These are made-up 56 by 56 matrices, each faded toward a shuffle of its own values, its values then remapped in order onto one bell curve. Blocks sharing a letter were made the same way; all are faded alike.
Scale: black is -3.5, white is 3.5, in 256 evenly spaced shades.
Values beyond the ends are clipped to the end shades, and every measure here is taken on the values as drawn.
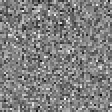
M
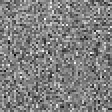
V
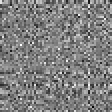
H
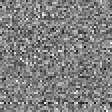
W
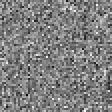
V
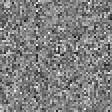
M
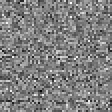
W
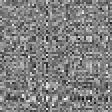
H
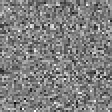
W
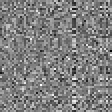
H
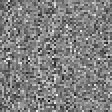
M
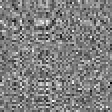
H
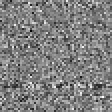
W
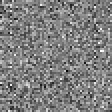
M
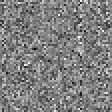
M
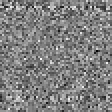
W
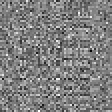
H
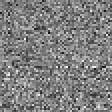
W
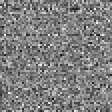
W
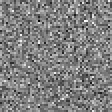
V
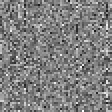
M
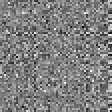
H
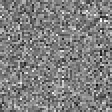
V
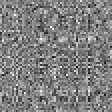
H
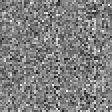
M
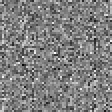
M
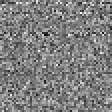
W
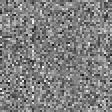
M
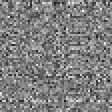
W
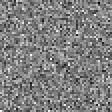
V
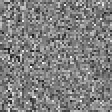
M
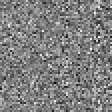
M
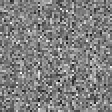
M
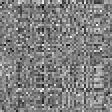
H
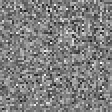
M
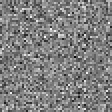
M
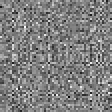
H
